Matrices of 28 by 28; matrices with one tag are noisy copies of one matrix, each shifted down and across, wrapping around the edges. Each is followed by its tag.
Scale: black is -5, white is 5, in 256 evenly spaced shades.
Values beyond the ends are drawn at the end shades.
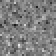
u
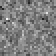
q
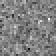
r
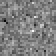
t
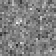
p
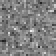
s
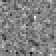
u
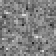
s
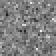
q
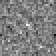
s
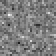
s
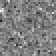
s
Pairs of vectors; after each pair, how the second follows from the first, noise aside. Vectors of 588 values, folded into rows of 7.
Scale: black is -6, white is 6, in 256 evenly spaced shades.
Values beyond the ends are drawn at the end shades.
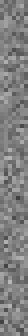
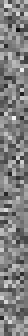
reversed, negated, scaled up.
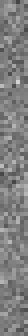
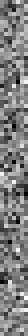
negated, scaled up.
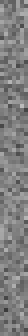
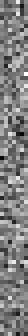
wrapped around, negated, scaled up.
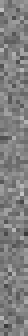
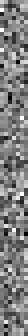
scaled up.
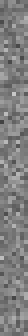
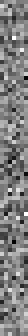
reversed, negated, scaled up.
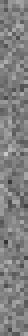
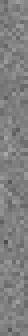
shrunk.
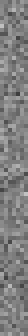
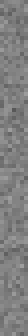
wrapped around, shrunk.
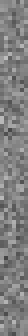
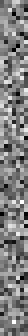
reversed, negated, scaled up.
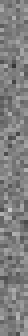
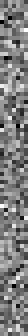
wrapped around, negated, scaled up.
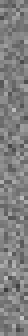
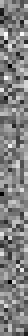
wrapped around, negated, scaled up.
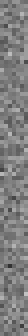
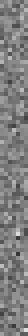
wrapped around, negated.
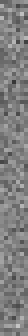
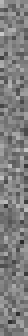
wrapped around.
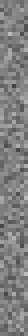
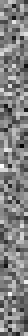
wrapped around, negated, scaled up.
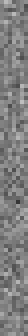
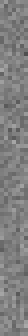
wrapped around, shrunk.
